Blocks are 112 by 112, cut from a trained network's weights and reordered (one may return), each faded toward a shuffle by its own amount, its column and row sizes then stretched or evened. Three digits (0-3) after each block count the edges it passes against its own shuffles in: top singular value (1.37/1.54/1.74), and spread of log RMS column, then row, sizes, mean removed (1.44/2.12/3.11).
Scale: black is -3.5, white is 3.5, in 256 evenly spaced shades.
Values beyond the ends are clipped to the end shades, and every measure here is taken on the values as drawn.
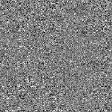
2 2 2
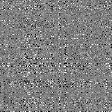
0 2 3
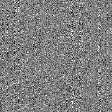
3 3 0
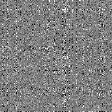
1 3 2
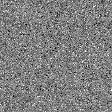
0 0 1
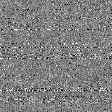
1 0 3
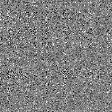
0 2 2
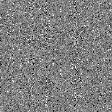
0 2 1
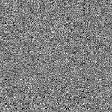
2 1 2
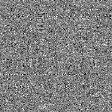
2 1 2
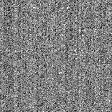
2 0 1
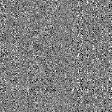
1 3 1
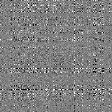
3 3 3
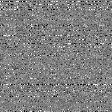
1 1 3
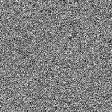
2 1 0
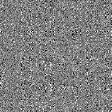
1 3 1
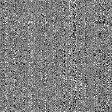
1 3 1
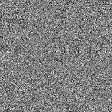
2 0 1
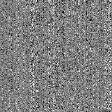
1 3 0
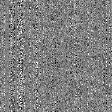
0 3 0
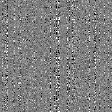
2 3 1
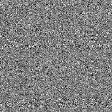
3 1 2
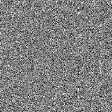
1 2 0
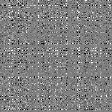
1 3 3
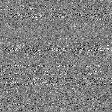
0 0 3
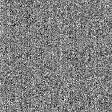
1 0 1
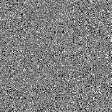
2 2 2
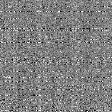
2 0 3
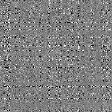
2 3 3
